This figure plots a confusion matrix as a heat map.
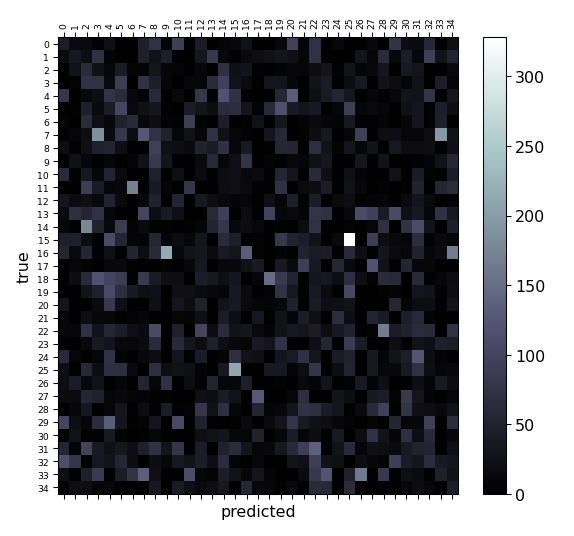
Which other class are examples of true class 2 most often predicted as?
14
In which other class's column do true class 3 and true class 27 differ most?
17
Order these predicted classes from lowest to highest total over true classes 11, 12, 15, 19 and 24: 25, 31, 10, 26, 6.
26, 10, 6, 31, 25
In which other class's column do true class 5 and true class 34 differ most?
19
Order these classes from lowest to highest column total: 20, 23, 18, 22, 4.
18, 23, 20, 4, 22
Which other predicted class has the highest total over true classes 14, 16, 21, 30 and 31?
2
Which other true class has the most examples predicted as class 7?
33
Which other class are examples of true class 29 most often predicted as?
4
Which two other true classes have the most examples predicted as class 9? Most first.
16, 26
